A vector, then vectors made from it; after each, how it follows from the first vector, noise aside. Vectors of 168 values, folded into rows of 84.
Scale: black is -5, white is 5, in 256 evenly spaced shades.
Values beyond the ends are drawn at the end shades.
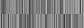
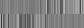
partly zeroed.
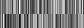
reversed, negated, scaled up.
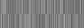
negated, shrunk.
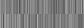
reversed, shrunk.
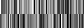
wrapped around, scaled up.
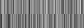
sign-scrambled.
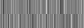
partly zeroed.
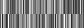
negated, scaled up.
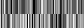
wrapped around, scaled up.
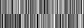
reversed, negated, scaled up.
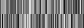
negated, scaled up.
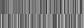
sign-scrambled.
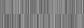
reversed, negated, shrunk.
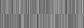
reversed, negated, shrunk.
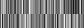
negated, scaled up.
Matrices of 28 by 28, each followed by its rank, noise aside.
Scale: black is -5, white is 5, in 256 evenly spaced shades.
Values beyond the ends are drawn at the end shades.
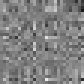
three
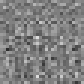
three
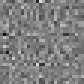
four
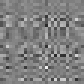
two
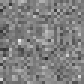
four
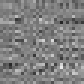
three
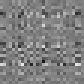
two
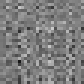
three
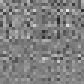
four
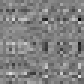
two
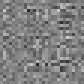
four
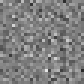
four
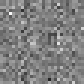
five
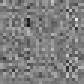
five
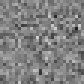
five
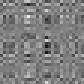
two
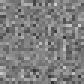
six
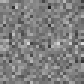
five
